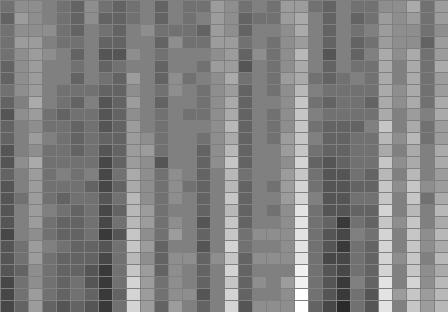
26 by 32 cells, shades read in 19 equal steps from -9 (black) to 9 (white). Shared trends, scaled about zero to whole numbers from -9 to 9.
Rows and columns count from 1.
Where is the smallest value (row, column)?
26, 25
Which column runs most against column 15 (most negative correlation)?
11
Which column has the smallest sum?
8
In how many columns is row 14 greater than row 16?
11
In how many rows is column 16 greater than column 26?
24
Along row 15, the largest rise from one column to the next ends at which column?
28
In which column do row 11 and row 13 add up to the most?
22
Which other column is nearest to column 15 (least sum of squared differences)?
27
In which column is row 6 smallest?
18
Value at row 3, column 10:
0
